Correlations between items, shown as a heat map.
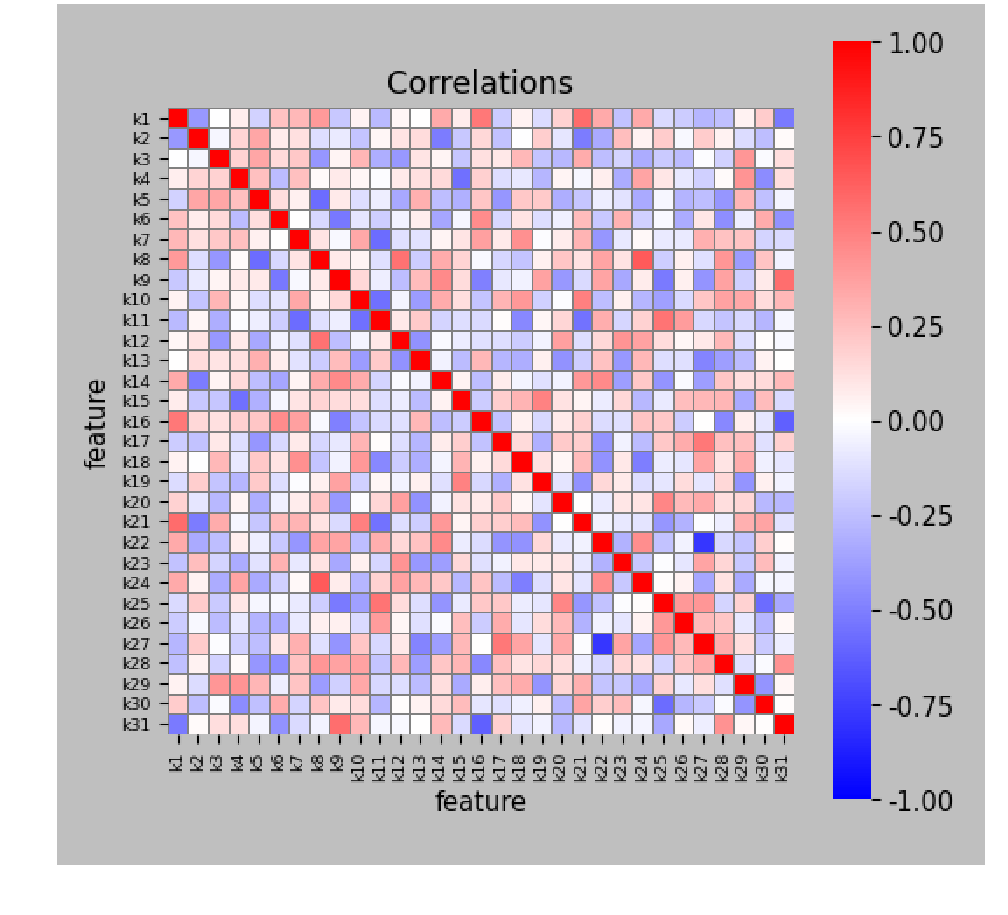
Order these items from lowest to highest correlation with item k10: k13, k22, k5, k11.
k11, k13, k22, k5
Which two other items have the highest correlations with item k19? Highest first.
k15, k9
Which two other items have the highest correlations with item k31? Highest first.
k9, k28
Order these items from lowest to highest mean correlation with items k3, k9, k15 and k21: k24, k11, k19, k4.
k11, k24, k4, k19
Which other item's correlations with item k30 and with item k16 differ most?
k25
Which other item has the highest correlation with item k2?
k5
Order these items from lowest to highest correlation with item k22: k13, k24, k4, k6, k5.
k6, k5, k4, k13, k24
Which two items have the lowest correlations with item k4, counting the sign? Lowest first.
k15, k30
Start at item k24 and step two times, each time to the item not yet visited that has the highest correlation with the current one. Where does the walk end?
k12
